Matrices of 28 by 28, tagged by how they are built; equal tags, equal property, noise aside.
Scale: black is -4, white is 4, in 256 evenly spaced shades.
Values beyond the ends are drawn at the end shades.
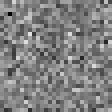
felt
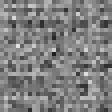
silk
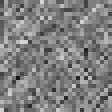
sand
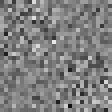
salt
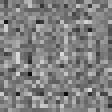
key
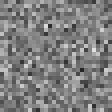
felt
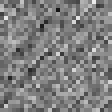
sand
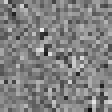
salt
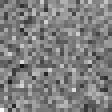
felt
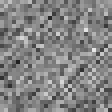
sand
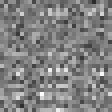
silk
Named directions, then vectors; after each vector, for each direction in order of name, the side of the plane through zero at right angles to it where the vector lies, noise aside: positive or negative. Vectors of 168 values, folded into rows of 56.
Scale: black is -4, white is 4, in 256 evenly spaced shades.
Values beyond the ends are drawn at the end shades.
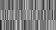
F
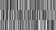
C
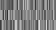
positive, positive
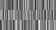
positive, positive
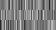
negative, positive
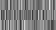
positive, negative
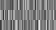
positive, positive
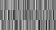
negative, negative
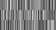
negative, positive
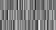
positive, positive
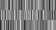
negative, positive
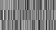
negative, negative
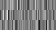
negative, negative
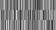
positive, negative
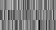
negative, negative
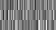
positive, positive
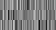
negative, negative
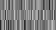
negative, positive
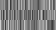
positive, negative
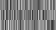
positive, negative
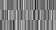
positive, positive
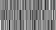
positive, negative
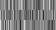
positive, negative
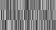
positive, negative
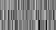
negative, negative
